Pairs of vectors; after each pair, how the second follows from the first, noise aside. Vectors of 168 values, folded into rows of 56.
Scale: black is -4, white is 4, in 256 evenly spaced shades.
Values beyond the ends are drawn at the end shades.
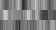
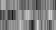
reversed.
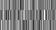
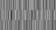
reversed, negated, shrunk.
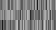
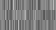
reversed, negated, shrunk.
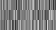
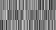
reversed.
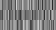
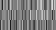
wrapped around.
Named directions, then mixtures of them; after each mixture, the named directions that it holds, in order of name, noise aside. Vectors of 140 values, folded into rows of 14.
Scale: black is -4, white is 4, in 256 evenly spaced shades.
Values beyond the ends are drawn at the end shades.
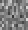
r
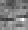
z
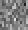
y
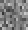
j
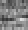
z.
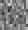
j, r, y.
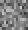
j.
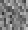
j, y.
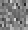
y.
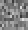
j, r, z.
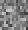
j.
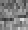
y, z.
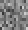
j.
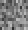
j, r, z.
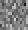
y.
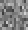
j.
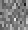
y.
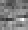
z.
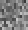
j, z.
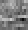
z.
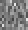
r, y.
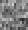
j, y, z.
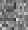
j, y, z.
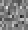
r, z.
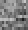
j, z.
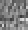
r, y, z.
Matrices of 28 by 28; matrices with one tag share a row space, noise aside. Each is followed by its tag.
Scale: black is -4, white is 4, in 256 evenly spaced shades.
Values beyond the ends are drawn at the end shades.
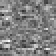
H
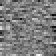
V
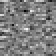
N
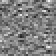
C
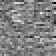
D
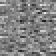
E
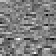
H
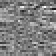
E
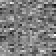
E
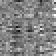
D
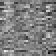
N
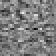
C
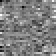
V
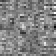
E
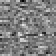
C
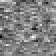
H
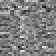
C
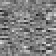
N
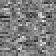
C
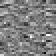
N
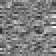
V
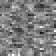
D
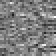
E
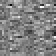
D
